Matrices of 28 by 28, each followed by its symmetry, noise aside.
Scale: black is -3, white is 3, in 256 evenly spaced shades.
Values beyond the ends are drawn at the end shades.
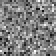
antisymmetric.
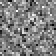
symmetric across the other diagonal.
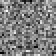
mirrored left to right.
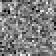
antisymmetric.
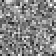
symmetric across the other diagonal.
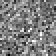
symmetric.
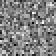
symmetric across the other diagonal.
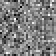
mirrored top to bottom.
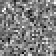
no symmetry.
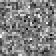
symmetric across the other diagonal.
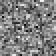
same after a half turn.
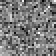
symmetric across the other diagonal.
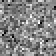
no symmetry.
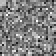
symmetric.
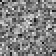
symmetric.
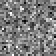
no symmetry.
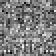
mirrored left to right.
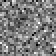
symmetric.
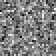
same after a half turn.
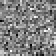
antisymmetric.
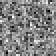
no symmetry.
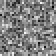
no symmetry.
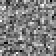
antisymmetric.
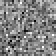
symmetric across the other diagonal.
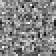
mirrored left to right.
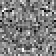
mirrored left to right.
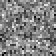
mirrored left to right.
